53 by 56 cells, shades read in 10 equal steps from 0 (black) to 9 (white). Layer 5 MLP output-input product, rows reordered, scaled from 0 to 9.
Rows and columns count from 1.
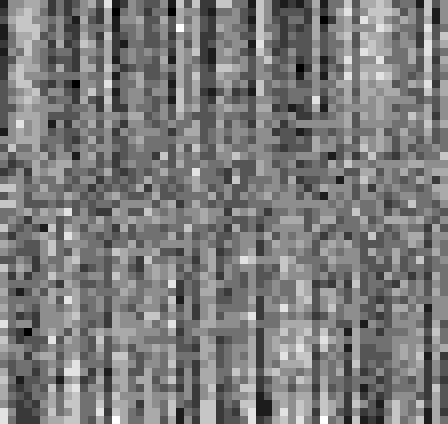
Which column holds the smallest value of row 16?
7
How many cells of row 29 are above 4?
19
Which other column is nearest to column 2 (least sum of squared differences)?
18
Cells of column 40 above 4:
21
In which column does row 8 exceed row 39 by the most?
54
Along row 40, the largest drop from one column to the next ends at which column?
33
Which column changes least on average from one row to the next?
26
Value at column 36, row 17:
3
